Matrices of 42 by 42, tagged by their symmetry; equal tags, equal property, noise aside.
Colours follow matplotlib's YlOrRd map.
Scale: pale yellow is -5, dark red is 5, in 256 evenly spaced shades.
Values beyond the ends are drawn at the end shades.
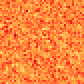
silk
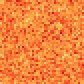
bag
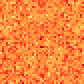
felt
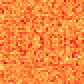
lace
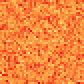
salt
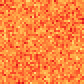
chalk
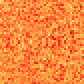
lace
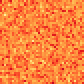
bag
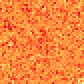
chalk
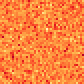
bag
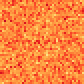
salt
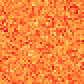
bag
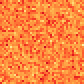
bag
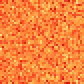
lace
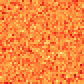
salt
